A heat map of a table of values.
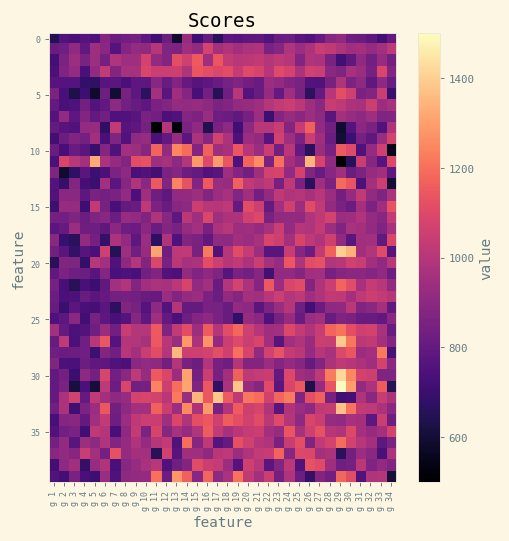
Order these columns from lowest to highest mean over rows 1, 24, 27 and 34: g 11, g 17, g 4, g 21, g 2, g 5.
g 4, g 2, g 5, g 17, g 21, g 11
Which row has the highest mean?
32
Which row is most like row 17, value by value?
14
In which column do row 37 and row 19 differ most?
g 29
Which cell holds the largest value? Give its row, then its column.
31, g 29
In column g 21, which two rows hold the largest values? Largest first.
11, 32
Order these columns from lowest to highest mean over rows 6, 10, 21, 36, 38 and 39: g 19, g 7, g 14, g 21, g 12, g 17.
g 7, g 12, g 17, g 21, g 19, g 14
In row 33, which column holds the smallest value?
g 3
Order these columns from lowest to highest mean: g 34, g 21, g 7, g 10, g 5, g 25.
g 7, g 5, g 34, g 10, g 25, g 21
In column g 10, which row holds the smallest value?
5
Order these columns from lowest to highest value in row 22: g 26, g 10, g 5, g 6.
g 5, g 6, g 26, g 10
